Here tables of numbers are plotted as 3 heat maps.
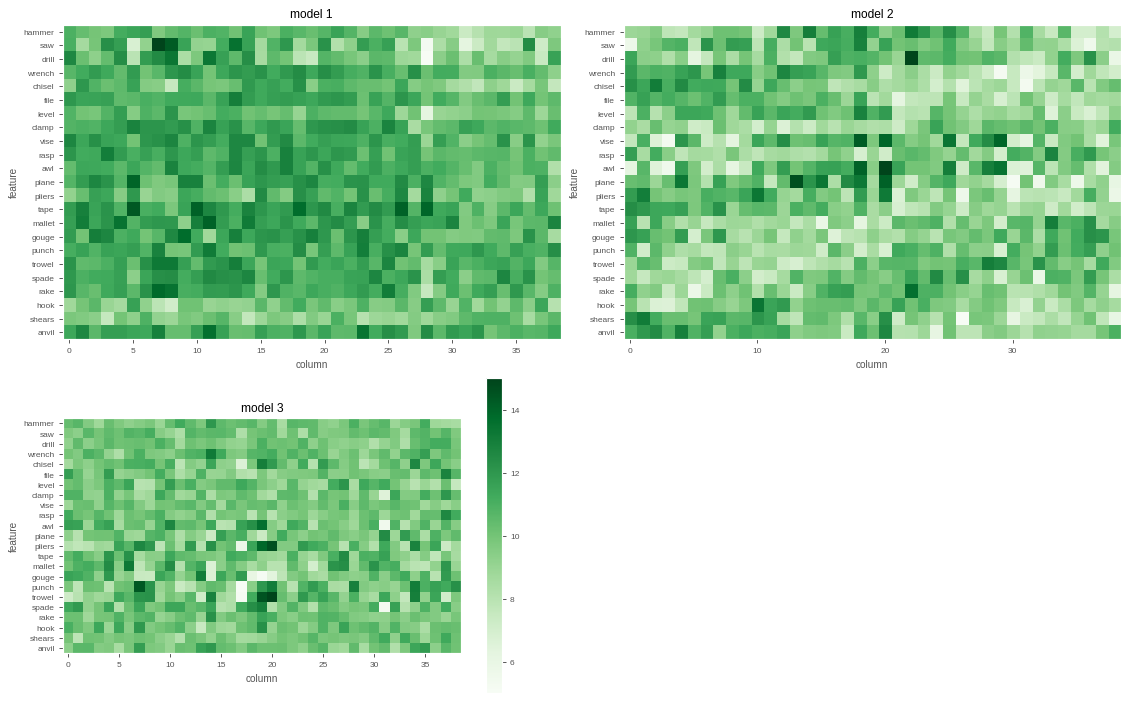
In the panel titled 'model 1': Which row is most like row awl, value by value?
wrench
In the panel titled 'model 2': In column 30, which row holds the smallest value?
plane
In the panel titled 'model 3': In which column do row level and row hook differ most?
7
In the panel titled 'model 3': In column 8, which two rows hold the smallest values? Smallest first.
gouge, level
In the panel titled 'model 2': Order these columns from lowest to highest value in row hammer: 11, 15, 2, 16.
11, 2, 15, 16
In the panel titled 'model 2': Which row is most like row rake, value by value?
drill
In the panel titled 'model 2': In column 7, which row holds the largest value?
wrench
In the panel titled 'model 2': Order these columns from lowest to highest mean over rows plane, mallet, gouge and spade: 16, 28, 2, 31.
16, 28, 2, 31
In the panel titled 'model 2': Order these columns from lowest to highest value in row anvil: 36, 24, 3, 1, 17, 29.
24, 17, 36, 29, 3, 1
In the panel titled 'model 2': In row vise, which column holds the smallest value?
3
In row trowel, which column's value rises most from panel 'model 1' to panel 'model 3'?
20
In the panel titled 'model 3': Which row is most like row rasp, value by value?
file
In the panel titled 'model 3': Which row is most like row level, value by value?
tape
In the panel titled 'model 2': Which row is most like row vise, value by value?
awl
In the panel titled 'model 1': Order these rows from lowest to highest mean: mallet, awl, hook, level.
hook, level, awl, mallet
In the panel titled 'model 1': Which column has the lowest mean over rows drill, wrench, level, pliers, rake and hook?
28
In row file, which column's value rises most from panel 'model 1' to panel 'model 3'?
37
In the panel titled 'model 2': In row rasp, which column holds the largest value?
33
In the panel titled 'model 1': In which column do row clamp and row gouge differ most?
11
